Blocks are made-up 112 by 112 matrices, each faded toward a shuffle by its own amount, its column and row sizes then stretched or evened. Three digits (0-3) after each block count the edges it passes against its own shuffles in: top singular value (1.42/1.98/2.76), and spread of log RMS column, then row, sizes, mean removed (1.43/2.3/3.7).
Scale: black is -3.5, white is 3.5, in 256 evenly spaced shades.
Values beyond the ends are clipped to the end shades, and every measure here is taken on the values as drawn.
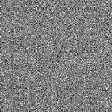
2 1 0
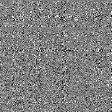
1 2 2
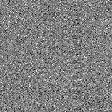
2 0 0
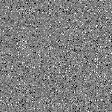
1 1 1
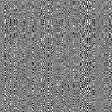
3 3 0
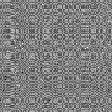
3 1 1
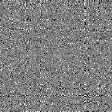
2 2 2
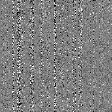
1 3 0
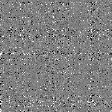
0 2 2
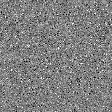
1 0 1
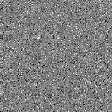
2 1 0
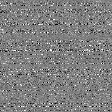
0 0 3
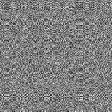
3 0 2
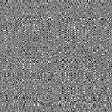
3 2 2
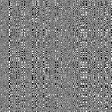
3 3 2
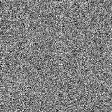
1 1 0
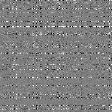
2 2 3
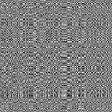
3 2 3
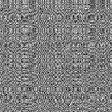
3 1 0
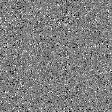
0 1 1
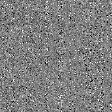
0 2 0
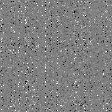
0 2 1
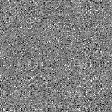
2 1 1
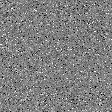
0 0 1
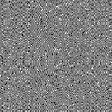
3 1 0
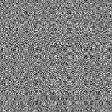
3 1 2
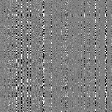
3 3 1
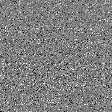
0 0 2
